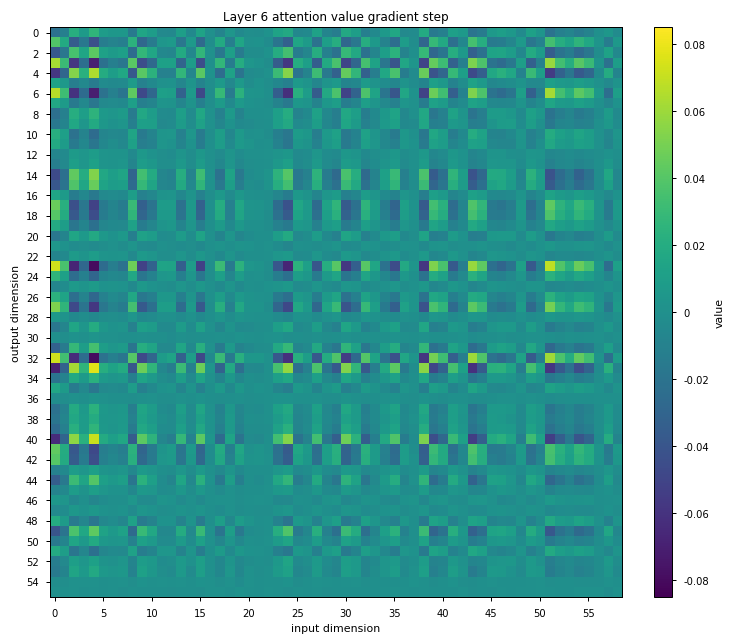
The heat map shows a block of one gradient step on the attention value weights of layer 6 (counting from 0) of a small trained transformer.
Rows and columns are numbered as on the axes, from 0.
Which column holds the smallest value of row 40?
0
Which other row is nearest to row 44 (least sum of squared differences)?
31
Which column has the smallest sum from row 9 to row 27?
4
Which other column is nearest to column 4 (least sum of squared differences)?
2
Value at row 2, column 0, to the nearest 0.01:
-0.04
